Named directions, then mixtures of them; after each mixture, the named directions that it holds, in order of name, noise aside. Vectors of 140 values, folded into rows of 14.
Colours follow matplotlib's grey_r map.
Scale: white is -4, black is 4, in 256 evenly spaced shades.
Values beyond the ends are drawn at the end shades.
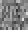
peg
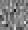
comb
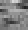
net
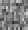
comb, net, peg.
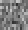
comb, net, peg.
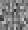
comb, peg.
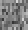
comb, net, peg.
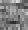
net, peg.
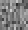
comb, net, peg.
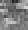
net.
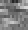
net.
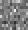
comb, net, peg.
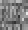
net, peg.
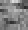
net.
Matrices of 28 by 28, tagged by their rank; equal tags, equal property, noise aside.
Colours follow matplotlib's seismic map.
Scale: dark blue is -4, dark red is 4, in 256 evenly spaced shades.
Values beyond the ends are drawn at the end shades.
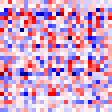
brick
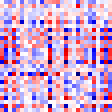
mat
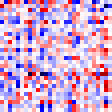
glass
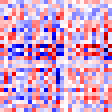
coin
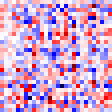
brick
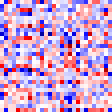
glass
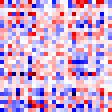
glass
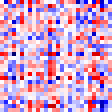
coin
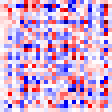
glass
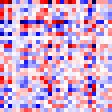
coin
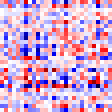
coin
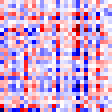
mat
